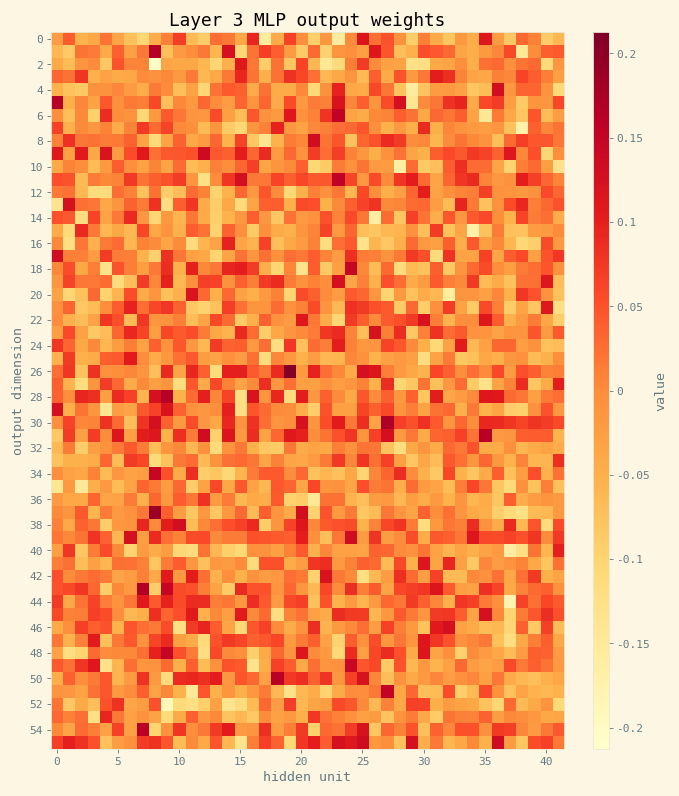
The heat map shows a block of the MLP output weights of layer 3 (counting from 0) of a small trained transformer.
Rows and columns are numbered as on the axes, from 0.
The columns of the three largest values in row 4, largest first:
36, 23, 26
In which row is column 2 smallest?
35
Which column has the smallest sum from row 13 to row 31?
13
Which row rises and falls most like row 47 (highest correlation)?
48
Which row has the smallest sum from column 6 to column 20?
52
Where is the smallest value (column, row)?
8, 2
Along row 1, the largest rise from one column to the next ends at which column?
14
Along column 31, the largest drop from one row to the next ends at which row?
24
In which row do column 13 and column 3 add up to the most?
47
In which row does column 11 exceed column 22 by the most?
18
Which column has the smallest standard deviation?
5
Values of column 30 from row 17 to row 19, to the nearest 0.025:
0.05 -0.075 -0.025
